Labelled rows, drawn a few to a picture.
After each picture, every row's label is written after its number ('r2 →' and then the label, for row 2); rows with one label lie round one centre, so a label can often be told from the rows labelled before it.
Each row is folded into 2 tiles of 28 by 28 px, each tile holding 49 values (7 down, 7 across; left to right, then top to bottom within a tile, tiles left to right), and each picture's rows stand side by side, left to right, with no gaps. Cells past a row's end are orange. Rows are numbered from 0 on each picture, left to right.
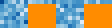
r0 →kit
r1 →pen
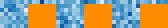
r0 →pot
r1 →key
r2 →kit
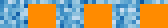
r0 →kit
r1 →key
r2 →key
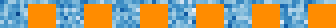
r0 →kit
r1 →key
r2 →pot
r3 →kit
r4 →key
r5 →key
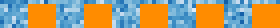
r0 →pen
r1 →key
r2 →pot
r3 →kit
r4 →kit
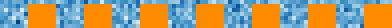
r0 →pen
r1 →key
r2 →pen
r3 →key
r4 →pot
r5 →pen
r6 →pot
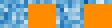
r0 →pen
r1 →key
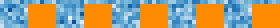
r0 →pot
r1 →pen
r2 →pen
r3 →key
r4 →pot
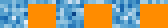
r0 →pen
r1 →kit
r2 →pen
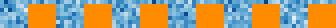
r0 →pot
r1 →kit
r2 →pot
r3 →kit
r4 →pot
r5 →pen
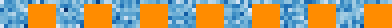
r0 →pot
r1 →pot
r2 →pen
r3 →kit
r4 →kit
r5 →key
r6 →pot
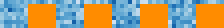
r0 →pot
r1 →kit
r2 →kit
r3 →key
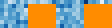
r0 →kit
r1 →key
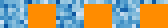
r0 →key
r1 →kit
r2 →pot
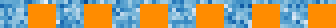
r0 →key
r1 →key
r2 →pot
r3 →pot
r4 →pen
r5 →pen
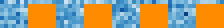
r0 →kit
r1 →kit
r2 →pot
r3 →kit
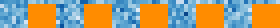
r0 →pen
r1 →key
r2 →pot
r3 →kit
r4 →pot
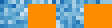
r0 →kit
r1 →pot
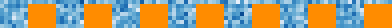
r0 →pen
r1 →pen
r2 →pot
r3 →kit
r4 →kit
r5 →key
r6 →kit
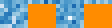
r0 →pen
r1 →pen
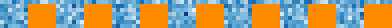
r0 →key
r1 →pen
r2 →key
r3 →kit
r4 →key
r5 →key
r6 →pen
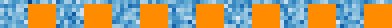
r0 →key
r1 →kit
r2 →pen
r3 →key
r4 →pen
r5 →key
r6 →key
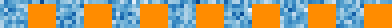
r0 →pot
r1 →kit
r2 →kit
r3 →key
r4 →kit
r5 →pot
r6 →kit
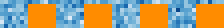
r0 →key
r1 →pen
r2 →key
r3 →pot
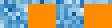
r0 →pot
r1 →kit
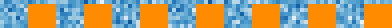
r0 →pot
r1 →key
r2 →pen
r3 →pot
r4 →kit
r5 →pen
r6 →pen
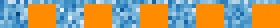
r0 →kit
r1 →pen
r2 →pot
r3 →kit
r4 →kit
